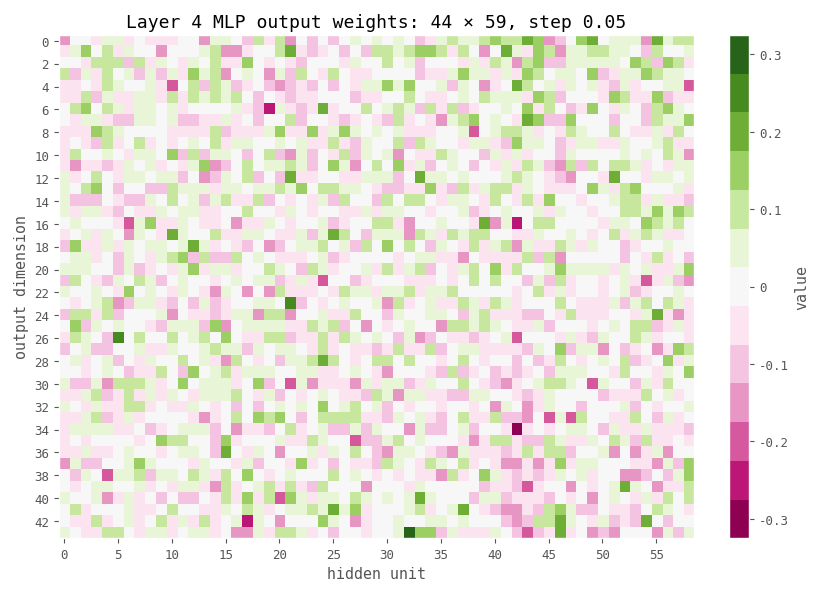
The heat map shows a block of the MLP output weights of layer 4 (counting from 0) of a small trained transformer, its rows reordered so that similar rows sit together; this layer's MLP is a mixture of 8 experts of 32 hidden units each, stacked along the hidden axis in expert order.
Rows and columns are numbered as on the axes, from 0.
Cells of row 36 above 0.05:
5
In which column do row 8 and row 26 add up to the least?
38
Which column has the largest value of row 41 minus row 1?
46
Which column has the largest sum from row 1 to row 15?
43
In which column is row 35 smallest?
27
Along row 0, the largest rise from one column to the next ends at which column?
55
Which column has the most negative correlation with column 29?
15
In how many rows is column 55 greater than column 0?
20
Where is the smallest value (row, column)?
34, 42
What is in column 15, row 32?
0
